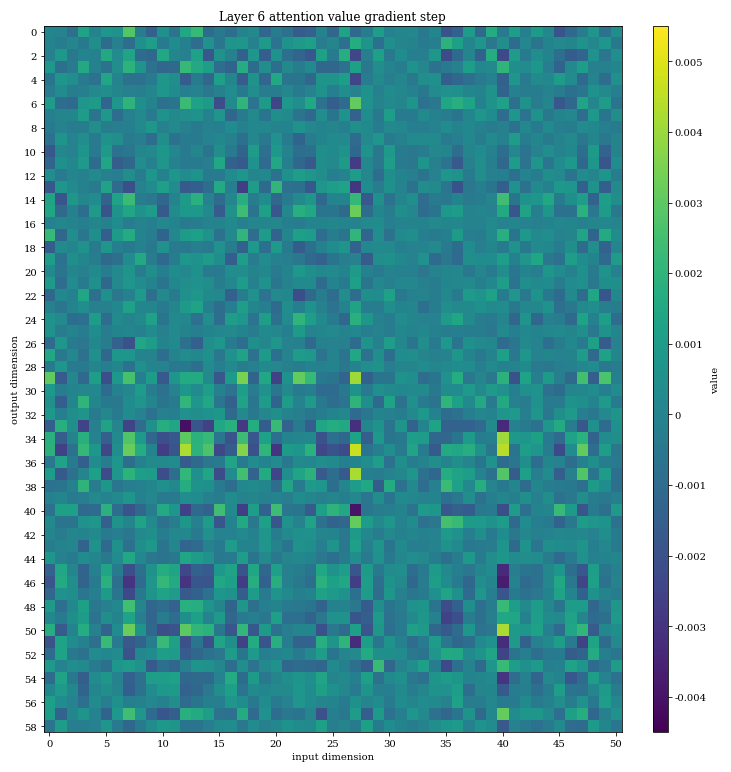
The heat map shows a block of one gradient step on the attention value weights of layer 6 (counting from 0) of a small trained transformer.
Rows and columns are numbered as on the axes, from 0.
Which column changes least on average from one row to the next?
31
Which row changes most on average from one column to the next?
35
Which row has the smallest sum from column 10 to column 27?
53
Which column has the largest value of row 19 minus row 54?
40
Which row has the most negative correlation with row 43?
7
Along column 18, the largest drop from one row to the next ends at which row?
34
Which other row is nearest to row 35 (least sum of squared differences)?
37
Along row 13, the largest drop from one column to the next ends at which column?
27
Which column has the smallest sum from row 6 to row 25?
1
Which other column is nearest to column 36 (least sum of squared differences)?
23
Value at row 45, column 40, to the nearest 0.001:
-0.003
